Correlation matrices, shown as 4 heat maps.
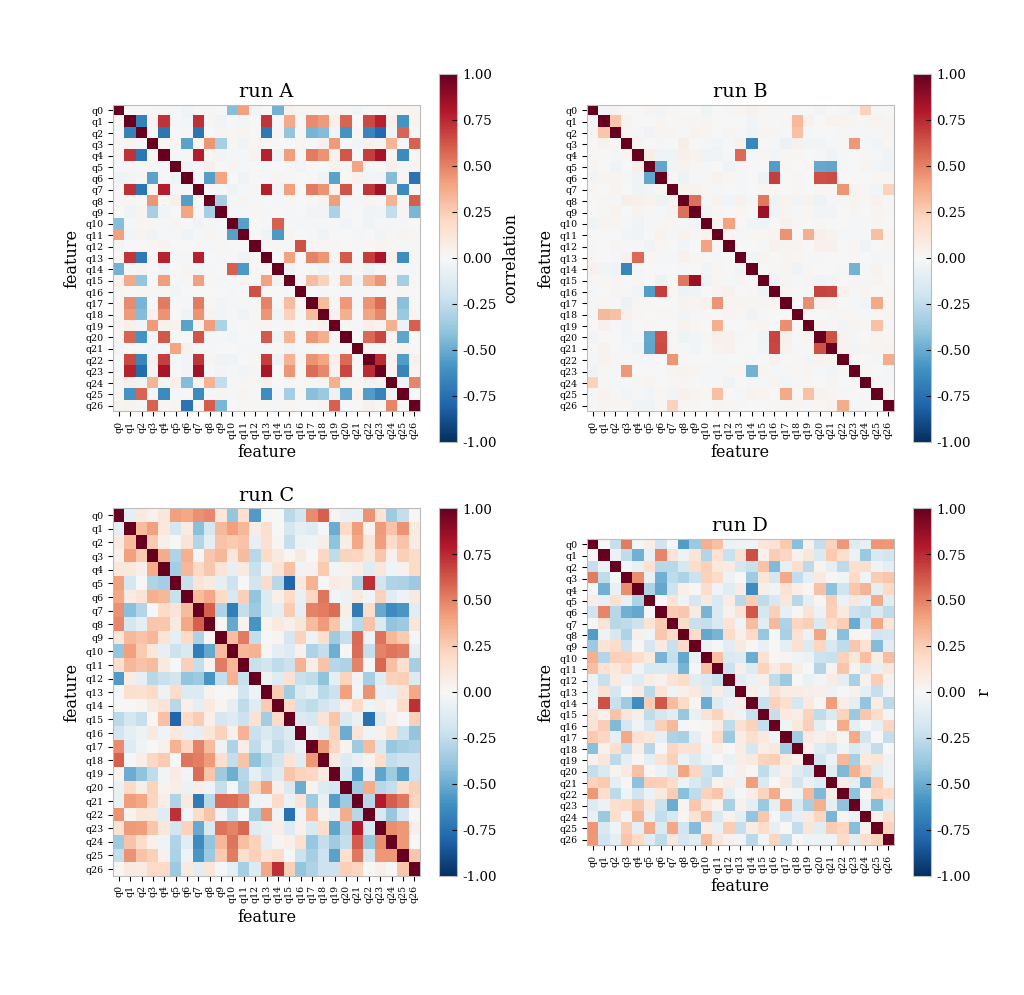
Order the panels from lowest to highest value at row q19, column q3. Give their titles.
run C, run D, run B, run A
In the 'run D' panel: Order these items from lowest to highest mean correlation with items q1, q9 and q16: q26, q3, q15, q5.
q3, q5, q15, q26
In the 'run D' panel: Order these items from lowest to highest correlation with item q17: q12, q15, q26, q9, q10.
q12, q26, q9, q10, q15
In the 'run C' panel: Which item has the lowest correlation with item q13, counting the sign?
q15
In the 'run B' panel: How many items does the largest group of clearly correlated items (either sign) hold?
5
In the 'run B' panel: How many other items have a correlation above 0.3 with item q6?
3
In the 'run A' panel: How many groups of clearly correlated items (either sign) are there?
5
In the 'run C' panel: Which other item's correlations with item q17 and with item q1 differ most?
q7
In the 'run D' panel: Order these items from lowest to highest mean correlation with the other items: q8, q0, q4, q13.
q8, q4, q13, q0
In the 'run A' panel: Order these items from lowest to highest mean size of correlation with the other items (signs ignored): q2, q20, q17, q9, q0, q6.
q0, q9, q6, q17, q20, q2
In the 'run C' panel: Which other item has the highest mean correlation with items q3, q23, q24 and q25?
q21
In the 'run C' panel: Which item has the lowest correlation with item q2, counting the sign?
q19
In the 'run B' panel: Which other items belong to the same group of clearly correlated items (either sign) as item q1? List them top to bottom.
q2, q18
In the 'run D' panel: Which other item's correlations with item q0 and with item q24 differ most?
q21
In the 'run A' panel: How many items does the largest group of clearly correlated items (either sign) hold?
12
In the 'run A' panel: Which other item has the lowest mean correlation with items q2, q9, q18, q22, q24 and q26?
q6
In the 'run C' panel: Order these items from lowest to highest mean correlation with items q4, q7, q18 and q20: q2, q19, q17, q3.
q2, q19, q3, q17
